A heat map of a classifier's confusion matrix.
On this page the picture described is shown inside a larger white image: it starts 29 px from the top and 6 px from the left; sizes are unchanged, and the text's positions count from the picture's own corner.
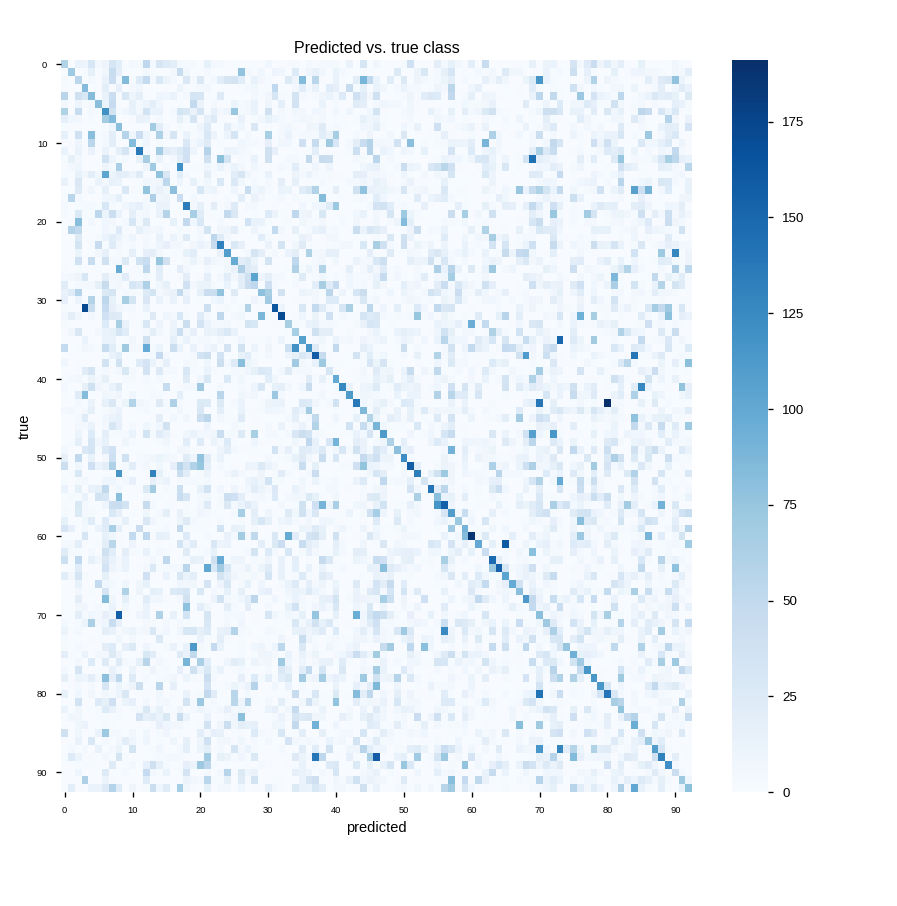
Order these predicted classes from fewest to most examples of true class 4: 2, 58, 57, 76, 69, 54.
58, 69, 54, 2, 57, 76
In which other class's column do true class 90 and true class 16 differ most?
84
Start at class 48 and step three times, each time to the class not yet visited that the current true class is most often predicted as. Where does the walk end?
18
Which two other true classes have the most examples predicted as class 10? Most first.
43, 60
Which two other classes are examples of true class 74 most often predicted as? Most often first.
19, 53
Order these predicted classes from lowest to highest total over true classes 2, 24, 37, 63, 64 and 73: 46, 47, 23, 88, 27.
27, 46, 47, 88, 23
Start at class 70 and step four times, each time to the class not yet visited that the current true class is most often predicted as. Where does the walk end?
38
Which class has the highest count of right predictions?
60
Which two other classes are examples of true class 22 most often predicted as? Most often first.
63, 50
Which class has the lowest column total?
74
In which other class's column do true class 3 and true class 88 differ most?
46
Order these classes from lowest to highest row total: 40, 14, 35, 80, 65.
40, 14, 65, 35, 80
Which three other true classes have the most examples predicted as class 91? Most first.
41, 81, 77
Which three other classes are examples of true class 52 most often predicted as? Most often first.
13, 8, 56
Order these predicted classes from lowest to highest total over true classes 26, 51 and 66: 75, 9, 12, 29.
9, 29, 75, 12
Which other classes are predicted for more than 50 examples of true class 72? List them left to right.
25, 50, 56, 88
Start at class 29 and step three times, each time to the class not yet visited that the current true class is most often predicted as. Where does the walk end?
92
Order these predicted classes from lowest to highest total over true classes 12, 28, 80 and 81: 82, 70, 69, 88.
88, 82, 70, 69
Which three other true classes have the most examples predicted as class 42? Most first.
31, 3, 46
